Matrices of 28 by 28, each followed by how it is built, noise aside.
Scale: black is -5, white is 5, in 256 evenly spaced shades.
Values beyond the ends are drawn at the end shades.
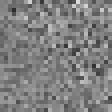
upper triangular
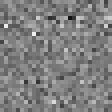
uneven rows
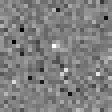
sparse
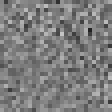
upper triangular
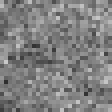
smooth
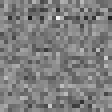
uneven rows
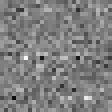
uneven rows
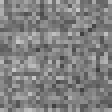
blocks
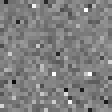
sparse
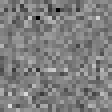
uneven rows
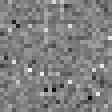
sparse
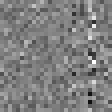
uneven columns
